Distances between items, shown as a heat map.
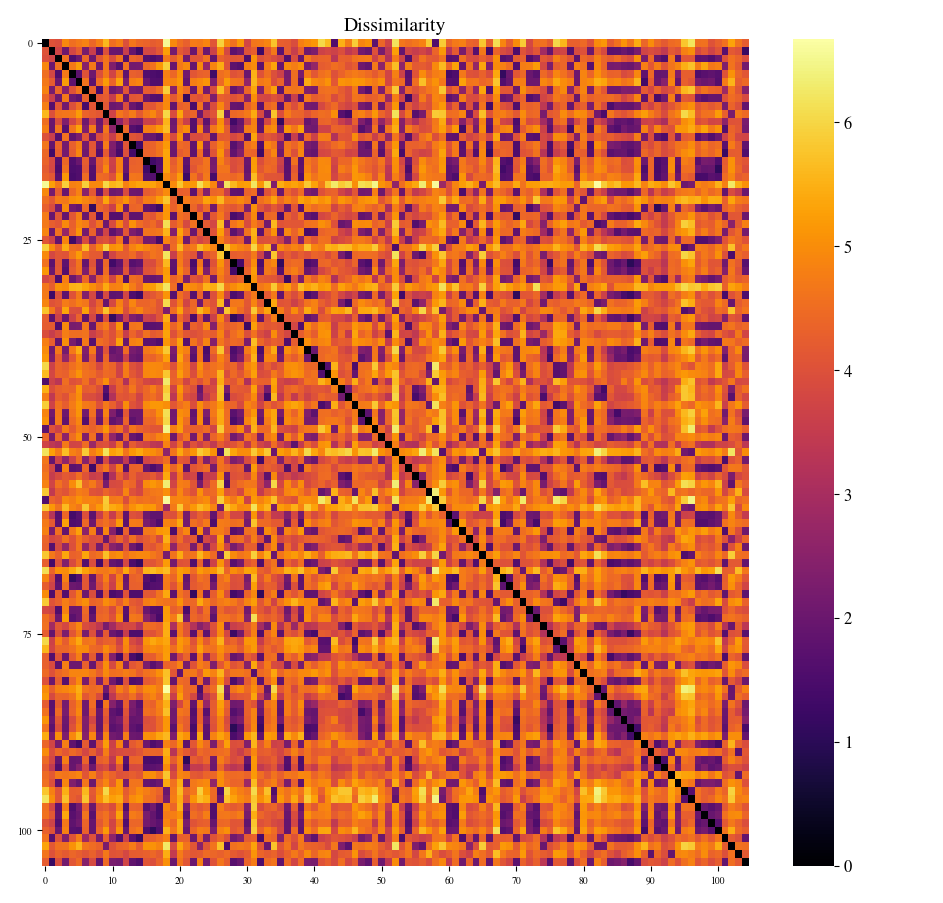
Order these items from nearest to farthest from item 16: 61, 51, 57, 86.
61, 51, 86, 57
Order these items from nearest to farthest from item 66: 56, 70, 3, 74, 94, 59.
70, 3, 74, 56, 94, 59
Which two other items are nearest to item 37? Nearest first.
51, 74
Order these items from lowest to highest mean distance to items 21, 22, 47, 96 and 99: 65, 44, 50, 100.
100, 50, 65, 44
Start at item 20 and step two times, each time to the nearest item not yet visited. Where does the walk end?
80
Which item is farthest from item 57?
58
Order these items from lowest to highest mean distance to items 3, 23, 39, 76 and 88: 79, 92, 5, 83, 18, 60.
83, 92, 60, 79, 5, 18
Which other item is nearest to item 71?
77
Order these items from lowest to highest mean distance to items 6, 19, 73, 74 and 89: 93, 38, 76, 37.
38, 37, 93, 76
